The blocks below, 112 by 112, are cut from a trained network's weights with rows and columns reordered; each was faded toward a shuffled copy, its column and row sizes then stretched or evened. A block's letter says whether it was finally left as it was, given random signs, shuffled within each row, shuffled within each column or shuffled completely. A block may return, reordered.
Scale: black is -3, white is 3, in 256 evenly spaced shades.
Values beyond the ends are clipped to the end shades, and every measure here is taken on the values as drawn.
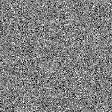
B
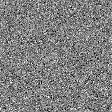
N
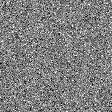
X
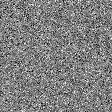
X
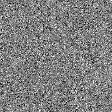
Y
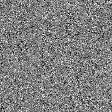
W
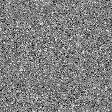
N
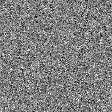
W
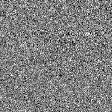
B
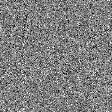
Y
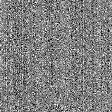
B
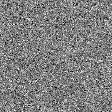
N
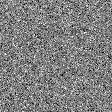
X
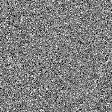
W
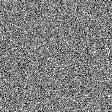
Y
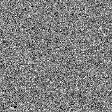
Y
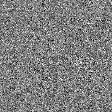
Y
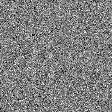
W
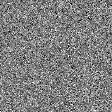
W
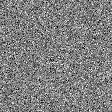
X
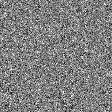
W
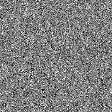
B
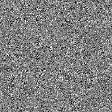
B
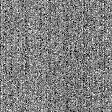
W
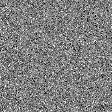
W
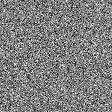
X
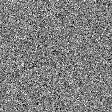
N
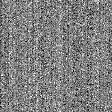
W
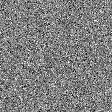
X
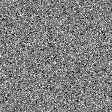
N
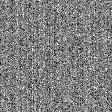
W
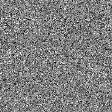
Y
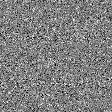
N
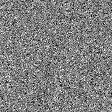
X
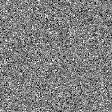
B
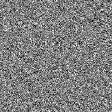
B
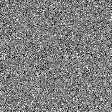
Y
